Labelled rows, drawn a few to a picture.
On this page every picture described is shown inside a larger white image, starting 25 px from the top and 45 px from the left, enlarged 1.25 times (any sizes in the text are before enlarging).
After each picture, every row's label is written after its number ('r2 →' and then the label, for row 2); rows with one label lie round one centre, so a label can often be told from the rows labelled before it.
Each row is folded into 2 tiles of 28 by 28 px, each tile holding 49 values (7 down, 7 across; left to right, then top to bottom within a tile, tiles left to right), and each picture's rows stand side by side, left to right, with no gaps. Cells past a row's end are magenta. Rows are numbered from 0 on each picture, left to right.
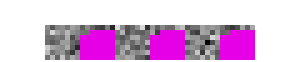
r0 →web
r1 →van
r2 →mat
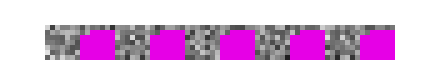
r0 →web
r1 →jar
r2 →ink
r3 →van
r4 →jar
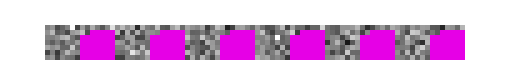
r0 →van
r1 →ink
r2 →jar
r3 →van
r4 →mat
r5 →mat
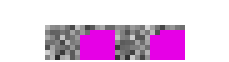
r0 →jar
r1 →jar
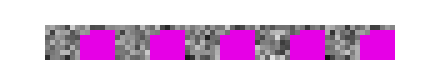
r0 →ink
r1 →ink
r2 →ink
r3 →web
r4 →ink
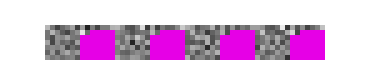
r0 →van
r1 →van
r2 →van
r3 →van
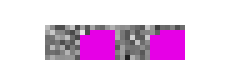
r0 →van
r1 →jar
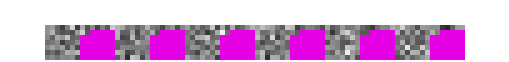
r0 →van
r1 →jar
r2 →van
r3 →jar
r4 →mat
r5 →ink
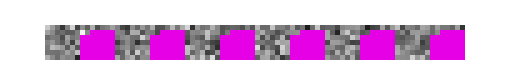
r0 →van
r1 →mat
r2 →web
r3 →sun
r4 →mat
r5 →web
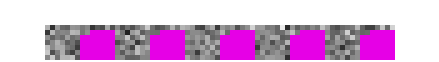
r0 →web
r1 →mat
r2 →van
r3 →van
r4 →mat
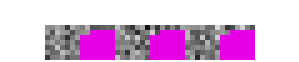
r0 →ink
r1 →van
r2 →jar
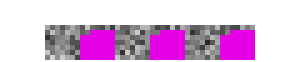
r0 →web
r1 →mat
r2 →mat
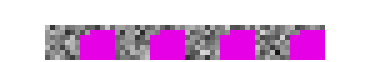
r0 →sun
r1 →ink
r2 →ink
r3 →sun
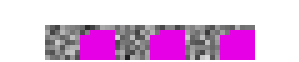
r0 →mat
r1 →jar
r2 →jar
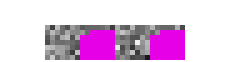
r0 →web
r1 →sun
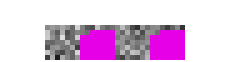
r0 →jar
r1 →ink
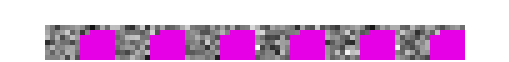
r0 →mat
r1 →van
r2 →van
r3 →sun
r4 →mat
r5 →sun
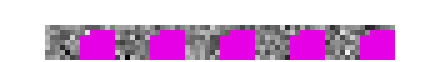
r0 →sun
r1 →jar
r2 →web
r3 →van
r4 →mat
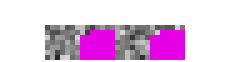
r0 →jar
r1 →sun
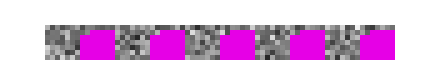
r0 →web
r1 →sun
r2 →van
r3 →jar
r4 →jar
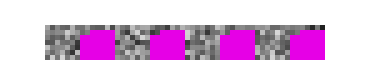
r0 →web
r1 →mat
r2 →jar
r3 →web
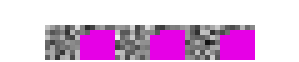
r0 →jar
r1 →jar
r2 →mat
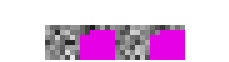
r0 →mat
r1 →mat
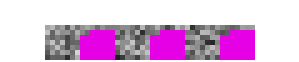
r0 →ink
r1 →ink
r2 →mat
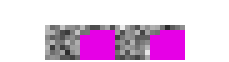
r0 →sun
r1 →ink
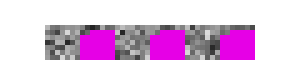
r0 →mat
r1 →ink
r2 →web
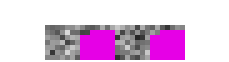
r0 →mat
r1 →ink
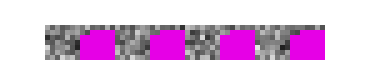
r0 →web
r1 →web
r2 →jar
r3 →web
